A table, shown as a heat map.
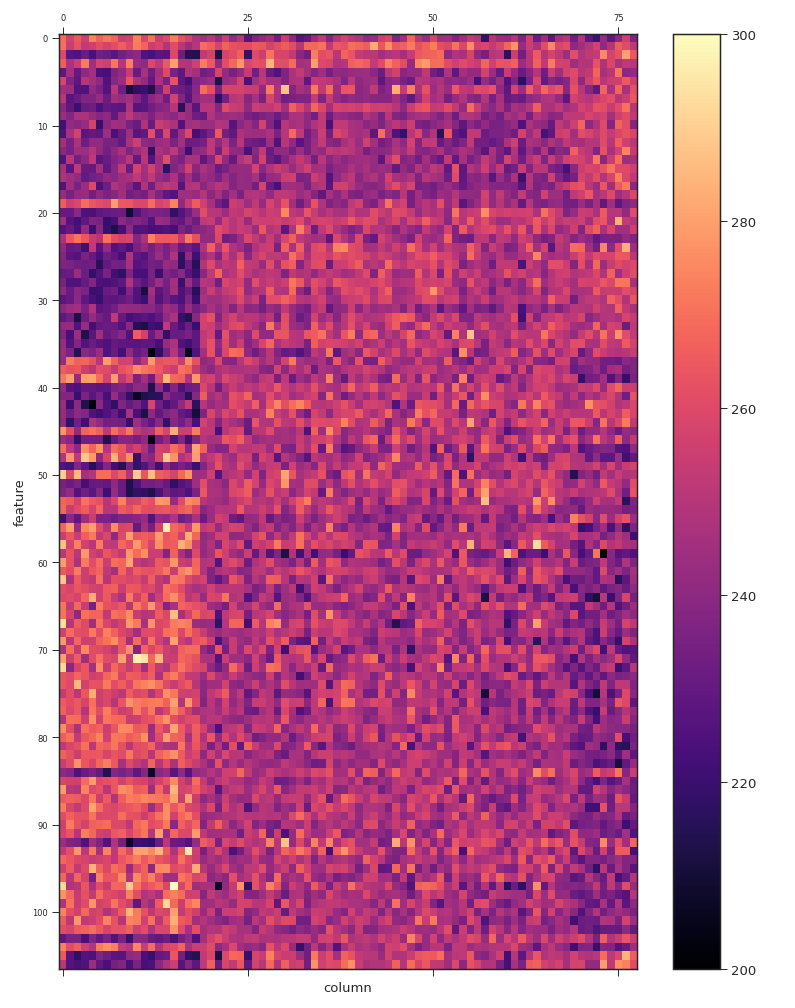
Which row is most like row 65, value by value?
96
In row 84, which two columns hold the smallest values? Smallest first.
12, 6
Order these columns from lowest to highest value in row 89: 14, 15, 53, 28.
28, 15, 53, 14
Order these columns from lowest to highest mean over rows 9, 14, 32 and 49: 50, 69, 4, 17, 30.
17, 4, 30, 50, 69
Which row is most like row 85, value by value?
102
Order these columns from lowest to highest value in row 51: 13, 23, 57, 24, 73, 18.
13, 18, 24, 23, 73, 57
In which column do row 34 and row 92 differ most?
10
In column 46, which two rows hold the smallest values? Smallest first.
11, 67
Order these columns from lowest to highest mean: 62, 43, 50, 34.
62, 43, 50, 34
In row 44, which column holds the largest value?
55
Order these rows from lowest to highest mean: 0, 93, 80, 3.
0, 80, 93, 3
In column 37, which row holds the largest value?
24
